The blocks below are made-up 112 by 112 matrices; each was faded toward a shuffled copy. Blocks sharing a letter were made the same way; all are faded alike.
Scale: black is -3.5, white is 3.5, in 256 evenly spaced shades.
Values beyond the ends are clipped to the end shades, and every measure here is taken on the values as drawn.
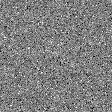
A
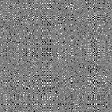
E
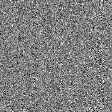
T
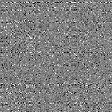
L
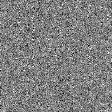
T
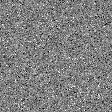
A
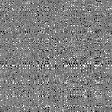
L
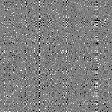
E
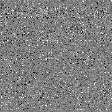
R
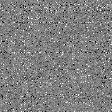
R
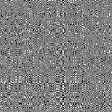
E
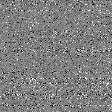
R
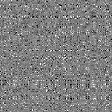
L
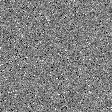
A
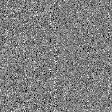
T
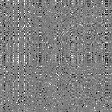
E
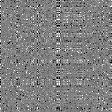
E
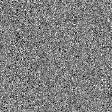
T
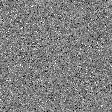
A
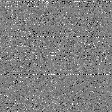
R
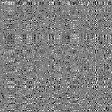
E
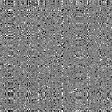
E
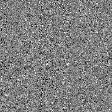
T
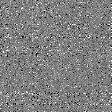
R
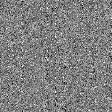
T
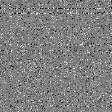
R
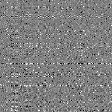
L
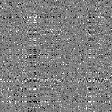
L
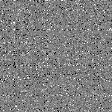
R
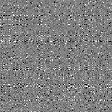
L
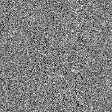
T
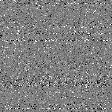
R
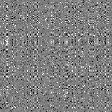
E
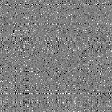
L
